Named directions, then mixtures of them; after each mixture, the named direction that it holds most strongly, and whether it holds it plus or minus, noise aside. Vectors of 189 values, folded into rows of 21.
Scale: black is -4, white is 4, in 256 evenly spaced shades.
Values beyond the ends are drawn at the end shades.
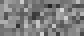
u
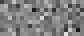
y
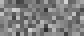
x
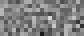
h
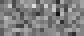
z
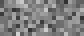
x, minus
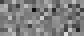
y, plus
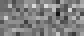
z, plus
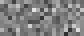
y, minus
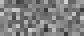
x, plus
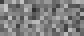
y, plus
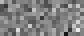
y, minus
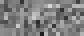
u, minus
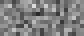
z, plus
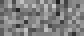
z, plus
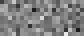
y, plus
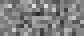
z, plus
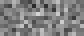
z, minus
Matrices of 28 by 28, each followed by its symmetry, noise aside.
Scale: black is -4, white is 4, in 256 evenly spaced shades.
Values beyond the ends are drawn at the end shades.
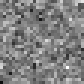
no symmetry.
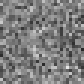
mirrored top to bottom.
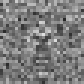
mirrored left to right.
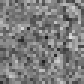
symmetric across the other diagonal.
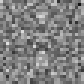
mirrored left to right.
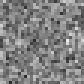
mirrored top to bottom.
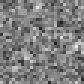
symmetric across the other diagonal.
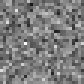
no symmetry.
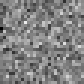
no symmetry.
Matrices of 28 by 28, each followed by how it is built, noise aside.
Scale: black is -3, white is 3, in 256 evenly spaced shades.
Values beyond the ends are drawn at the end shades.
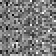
repeating rows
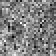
smooth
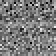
repeating columns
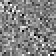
banded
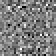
low rank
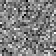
noise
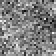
smooth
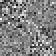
block diagonal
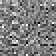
low rank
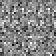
repeating columns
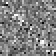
banded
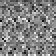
repeating columns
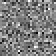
low rank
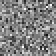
noise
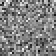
noise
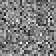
low rank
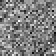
Hankel
